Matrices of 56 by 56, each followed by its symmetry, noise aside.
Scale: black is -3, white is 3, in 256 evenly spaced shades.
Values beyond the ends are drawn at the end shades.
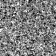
antisymmetric.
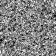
same after a half turn.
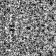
mirrored top to bottom.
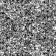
mirrored top to bottom.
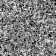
symmetric across the other diagonal.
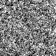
antisymmetric.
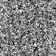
same after a half turn.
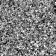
no symmetry.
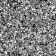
no symmetry.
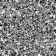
same after a half turn.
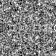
mirrored top to bottom.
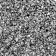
symmetric across the other diagonal.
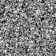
no symmetry.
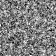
symmetric across the other diagonal.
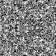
mirrored top to bottom.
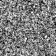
no symmetry.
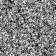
same after a half turn.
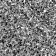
symmetric across the other diagonal.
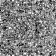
mirrored top to bottom.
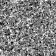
no symmetry.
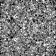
mirrored top to bottom.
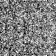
mirrored top to bottom.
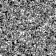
no symmetry.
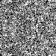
mirrored top to bottom.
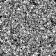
symmetric across the other diagonal.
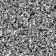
antisymmetric.
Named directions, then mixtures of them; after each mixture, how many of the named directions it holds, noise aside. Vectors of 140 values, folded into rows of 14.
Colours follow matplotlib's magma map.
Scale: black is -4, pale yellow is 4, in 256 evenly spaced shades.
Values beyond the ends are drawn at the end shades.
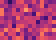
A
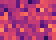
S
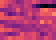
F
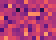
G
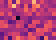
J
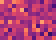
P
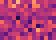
two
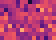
one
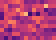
four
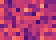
one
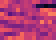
one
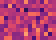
two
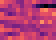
one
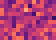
two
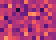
one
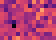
four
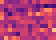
four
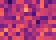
one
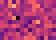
two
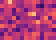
four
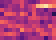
two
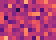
one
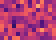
three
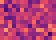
four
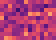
two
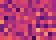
three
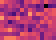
two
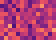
four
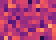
three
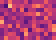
four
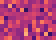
two
